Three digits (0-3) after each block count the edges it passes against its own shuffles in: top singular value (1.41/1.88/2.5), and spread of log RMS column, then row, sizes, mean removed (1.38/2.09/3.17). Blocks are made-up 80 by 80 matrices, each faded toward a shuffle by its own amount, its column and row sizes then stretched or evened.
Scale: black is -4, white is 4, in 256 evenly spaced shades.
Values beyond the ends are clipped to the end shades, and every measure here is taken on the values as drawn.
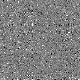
1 1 1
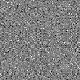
2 0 0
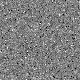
0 0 0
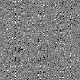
2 2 0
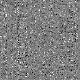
1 2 0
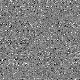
1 0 2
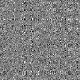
2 2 1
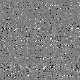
1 1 2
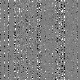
2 3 0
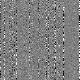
2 3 0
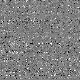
0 1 2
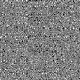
2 0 1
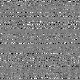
2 0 3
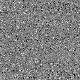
1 0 1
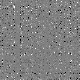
0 2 1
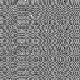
3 1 0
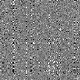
2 2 1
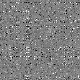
2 1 2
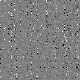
0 2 1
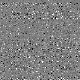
2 1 2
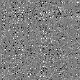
0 2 1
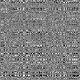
3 1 3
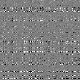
3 2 3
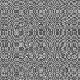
3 0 2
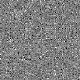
2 1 1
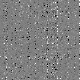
1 2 1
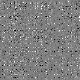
1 2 2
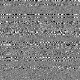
2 0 3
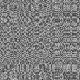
3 0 1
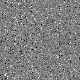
0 1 0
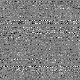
2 0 3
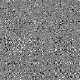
2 2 2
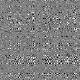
2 2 3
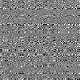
3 1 3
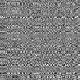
3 0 3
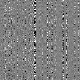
3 3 0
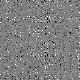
0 2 1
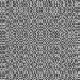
3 2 1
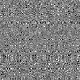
2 0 2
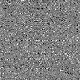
2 0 1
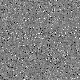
0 0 1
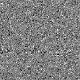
1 1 1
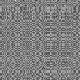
3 2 0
